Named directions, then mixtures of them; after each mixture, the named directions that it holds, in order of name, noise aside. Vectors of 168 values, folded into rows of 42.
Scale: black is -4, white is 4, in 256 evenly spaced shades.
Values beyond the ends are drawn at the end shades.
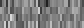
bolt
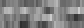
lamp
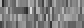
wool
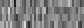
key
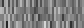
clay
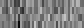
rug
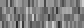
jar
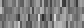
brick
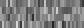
jar.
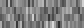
jar.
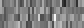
brick.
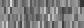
jar, key.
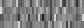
brick.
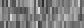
bolt, rug, wool.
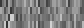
bolt.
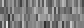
clay, jar.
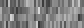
bolt, rug, wool.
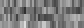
clay, key, lamp.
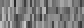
key.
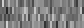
brick, clay, wool.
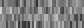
clay, lamp, rug.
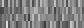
clay.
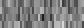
brick.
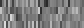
bolt.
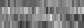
key, lamp.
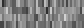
wool.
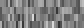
jar.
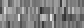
brick, lamp, rug.
